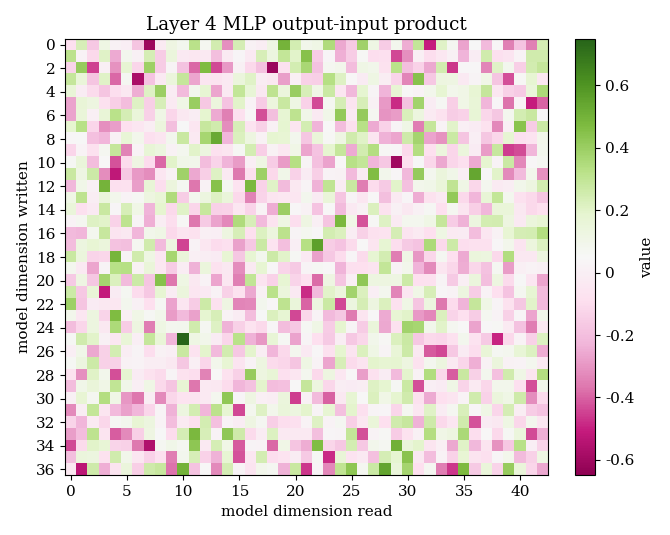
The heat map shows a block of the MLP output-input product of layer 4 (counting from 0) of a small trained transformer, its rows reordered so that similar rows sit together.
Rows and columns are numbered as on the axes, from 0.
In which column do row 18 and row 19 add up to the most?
4
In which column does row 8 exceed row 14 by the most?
13
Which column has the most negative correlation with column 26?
2
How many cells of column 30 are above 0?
23
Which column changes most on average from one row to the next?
29
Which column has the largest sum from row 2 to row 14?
1
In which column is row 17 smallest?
10
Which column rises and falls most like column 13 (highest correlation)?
34
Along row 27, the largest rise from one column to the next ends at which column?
24
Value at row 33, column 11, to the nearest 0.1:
0.5
